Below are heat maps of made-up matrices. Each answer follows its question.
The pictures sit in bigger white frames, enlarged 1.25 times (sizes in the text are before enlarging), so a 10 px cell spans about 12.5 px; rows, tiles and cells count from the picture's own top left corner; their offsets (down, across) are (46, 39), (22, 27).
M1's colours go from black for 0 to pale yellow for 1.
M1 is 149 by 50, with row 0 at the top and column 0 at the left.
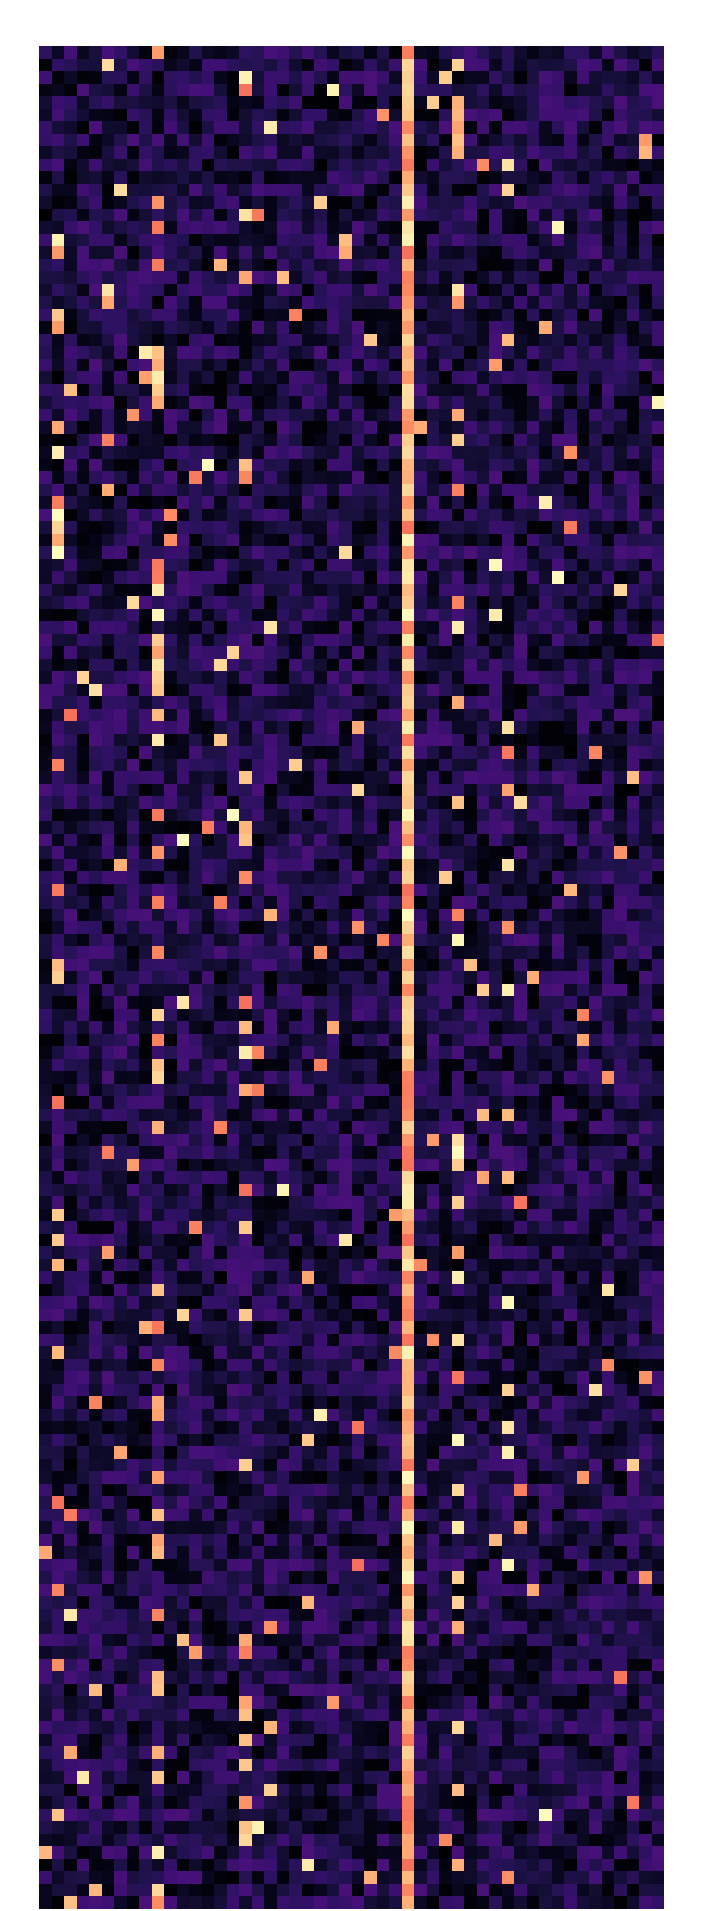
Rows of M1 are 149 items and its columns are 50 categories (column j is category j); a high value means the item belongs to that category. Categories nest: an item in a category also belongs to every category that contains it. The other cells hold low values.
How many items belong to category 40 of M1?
3
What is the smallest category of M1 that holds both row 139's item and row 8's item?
33
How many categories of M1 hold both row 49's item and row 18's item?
1
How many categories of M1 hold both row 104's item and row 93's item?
3
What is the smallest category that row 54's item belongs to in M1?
25
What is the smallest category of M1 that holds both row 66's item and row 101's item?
16
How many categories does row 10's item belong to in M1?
1
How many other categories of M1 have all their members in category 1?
9
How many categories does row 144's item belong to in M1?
3
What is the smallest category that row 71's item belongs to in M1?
27
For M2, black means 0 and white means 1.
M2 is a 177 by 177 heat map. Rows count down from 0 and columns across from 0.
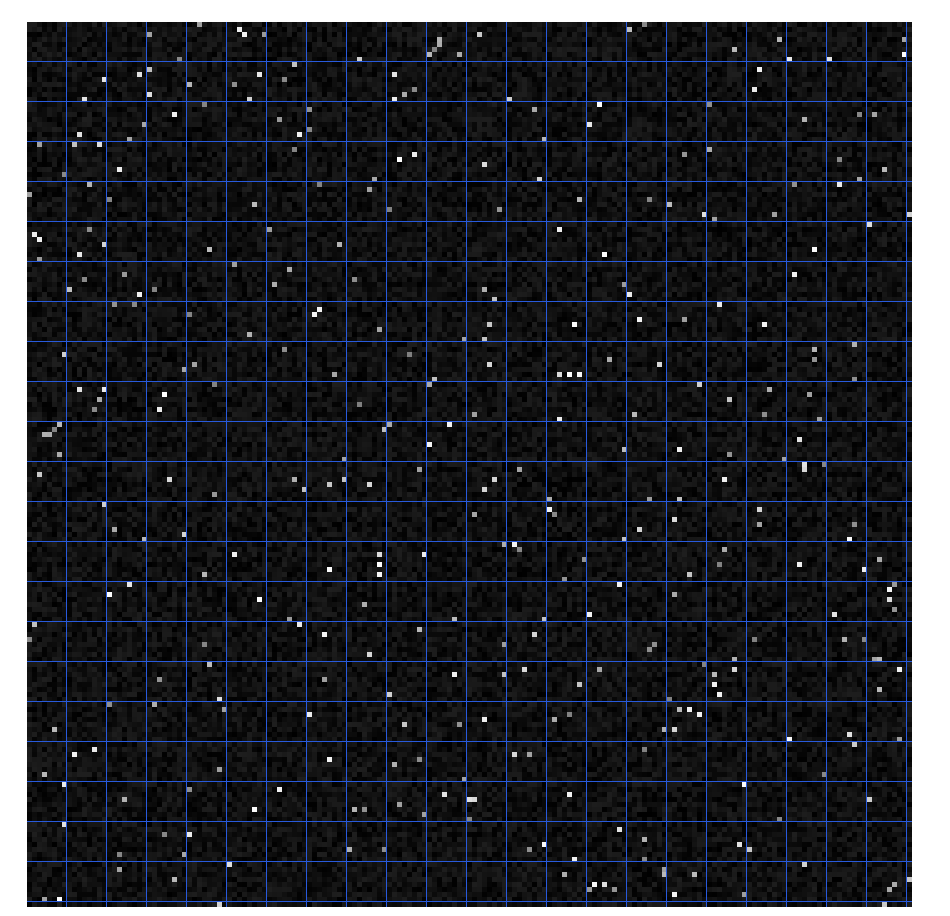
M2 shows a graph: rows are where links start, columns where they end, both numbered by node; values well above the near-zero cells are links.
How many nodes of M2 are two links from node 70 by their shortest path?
6
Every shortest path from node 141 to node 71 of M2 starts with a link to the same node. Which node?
node 5
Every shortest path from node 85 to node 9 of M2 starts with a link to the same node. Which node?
node 130
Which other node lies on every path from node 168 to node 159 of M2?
node 155
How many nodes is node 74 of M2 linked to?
2
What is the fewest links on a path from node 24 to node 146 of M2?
2
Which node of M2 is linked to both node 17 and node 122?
node 101
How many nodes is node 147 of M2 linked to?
2
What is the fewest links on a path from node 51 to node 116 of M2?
4
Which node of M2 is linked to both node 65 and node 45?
node 157
